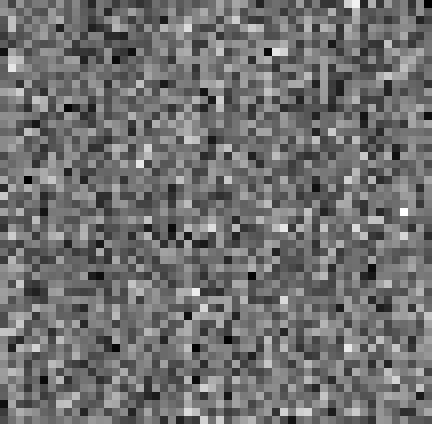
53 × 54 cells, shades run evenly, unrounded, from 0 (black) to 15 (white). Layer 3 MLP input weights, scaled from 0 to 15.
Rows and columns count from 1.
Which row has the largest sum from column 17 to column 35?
4
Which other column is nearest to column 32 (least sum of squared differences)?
22
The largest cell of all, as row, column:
27, 51
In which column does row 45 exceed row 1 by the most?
54
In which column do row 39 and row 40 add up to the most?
26
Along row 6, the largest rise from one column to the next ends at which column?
49
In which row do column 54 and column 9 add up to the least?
1
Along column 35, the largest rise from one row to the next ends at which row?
33
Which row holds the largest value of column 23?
23
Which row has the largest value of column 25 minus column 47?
18
